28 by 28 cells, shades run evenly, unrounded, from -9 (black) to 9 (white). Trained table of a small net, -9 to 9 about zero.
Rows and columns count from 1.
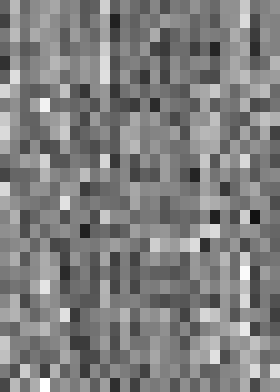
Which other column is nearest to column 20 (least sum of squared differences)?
16
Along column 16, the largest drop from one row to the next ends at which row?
4
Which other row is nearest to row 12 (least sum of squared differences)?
21
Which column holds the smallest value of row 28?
12
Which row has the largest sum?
23
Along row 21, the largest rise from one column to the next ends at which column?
11
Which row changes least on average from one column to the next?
15
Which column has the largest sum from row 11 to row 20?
25
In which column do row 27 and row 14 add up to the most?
26
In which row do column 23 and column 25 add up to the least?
18
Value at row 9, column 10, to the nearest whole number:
2
